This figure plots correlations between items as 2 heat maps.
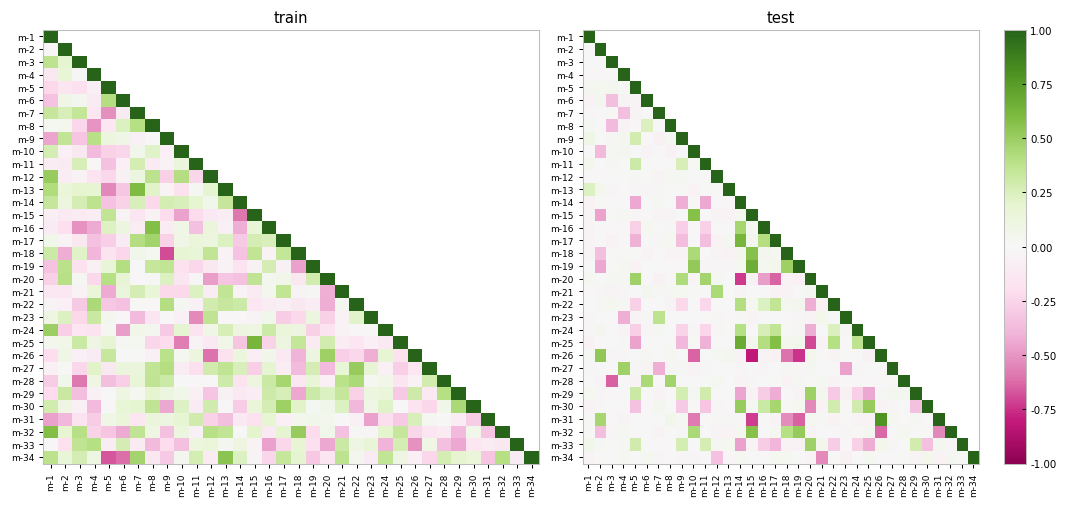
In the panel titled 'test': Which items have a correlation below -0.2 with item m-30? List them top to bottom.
m-5, m-9, m-11, m-20, m-29, m-33
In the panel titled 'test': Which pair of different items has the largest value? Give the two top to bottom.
m-26, m-31
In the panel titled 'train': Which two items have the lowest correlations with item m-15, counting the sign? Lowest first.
m-14, m-10
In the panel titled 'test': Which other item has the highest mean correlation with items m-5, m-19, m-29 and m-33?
m-20
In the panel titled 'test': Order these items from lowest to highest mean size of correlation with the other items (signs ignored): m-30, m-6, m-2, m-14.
m-6, m-2, m-30, m-14
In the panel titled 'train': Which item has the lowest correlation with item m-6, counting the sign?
m-34
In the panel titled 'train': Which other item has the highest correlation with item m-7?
m-13
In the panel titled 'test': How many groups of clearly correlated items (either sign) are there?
6
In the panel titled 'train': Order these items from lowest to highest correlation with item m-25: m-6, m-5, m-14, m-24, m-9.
m-14, m-9, m-24, m-6, m-5
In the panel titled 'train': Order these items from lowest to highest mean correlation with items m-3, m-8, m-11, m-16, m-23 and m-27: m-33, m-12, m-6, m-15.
m-15, m-33, m-6, m-12
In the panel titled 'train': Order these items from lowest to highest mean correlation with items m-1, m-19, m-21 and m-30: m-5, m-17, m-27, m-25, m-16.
m-5, m-25, m-27, m-16, m-17
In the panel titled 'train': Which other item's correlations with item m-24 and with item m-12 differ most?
m-26
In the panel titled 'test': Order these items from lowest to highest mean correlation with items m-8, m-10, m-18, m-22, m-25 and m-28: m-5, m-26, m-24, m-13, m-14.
m-26, m-5, m-13, m-24, m-14
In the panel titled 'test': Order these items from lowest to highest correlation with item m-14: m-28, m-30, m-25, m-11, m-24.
m-11, m-28, m-24, m-30, m-25
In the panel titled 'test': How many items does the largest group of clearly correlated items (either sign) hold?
13
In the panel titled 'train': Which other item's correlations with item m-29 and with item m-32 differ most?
m-18
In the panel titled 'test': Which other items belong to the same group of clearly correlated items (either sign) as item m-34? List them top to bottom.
m-12, m-21
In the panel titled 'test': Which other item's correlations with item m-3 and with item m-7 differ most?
m-28
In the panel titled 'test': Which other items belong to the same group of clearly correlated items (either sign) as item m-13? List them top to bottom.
m-1
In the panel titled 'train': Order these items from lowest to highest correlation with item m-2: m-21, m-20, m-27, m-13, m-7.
m-21, m-27, m-13, m-7, m-20
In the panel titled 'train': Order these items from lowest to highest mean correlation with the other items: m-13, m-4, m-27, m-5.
m-5, m-4, m-27, m-13
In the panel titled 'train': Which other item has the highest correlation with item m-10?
m-12
